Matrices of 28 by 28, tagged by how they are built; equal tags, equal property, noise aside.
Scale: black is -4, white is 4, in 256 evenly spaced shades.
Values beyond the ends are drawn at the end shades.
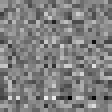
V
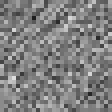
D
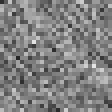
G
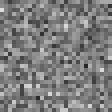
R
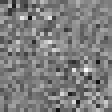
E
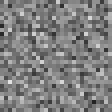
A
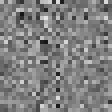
V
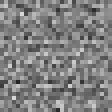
A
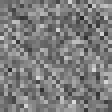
G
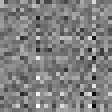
V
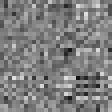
V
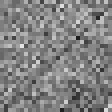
D
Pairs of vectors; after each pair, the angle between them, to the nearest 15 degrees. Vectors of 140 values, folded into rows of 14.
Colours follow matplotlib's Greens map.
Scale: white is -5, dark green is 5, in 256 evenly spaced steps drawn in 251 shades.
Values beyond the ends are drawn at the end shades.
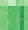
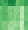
165 degrees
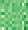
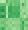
120 degrees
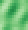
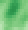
45 degrees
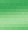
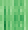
105 degrees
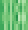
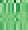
75 degrees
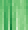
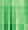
30 degrees
